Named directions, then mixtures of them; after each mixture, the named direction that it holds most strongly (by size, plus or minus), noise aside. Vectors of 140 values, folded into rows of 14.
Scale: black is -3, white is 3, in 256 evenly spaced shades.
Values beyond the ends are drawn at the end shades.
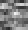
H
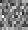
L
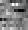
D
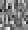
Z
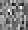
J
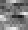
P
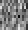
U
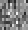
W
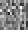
J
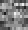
H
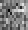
J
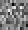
J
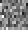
L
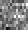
U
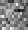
D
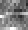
P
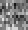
P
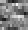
P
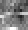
P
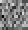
L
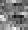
P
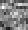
H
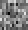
W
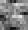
P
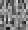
Z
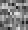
H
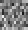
L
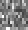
Z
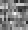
H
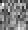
U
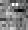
D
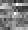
H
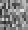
W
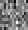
W
